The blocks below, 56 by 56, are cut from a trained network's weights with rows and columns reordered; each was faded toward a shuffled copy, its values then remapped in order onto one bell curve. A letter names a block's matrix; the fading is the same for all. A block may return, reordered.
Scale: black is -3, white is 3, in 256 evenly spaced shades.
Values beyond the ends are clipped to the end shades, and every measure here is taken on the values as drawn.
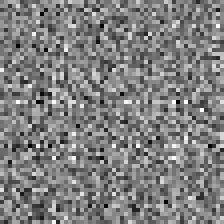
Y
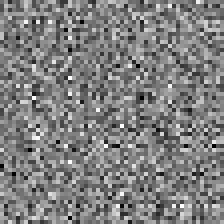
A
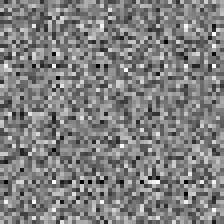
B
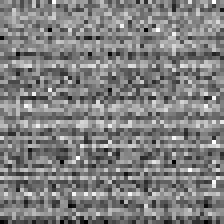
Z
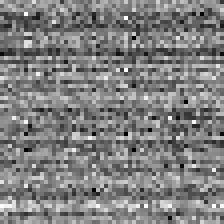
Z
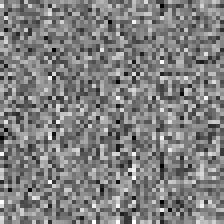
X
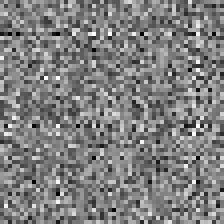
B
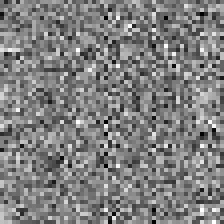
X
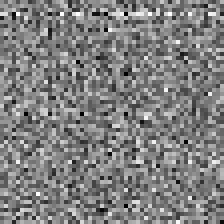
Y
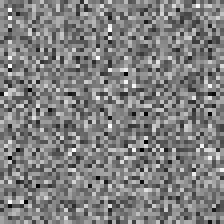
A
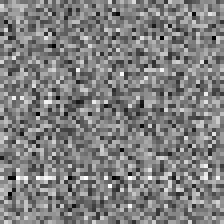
Y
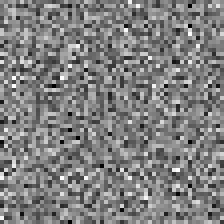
X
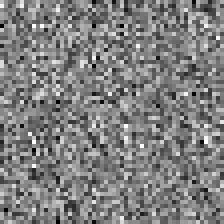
B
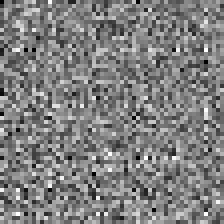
B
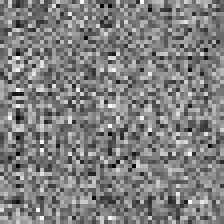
X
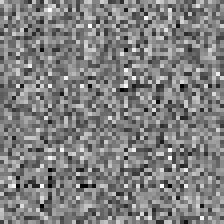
B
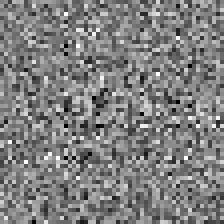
B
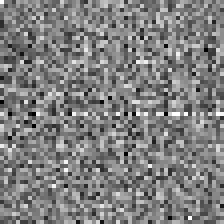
Y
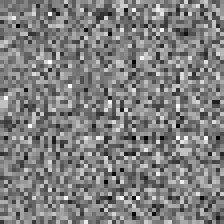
B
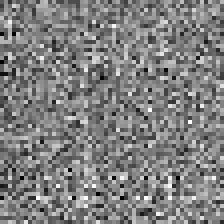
Y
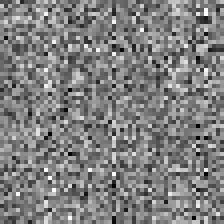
X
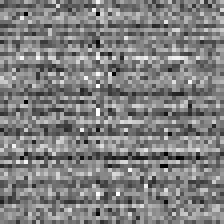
Z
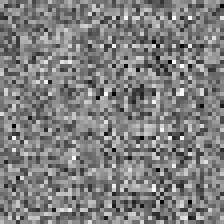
X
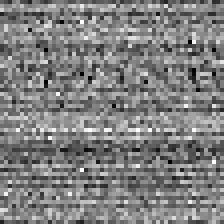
Z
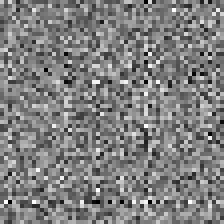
B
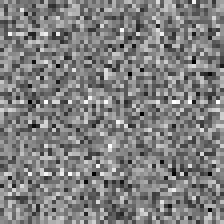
Y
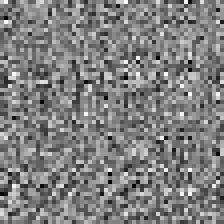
X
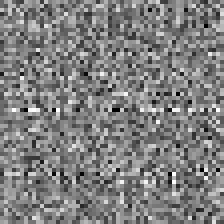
Y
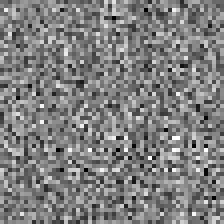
Y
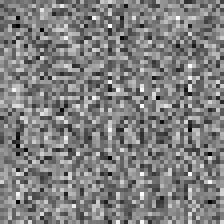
X
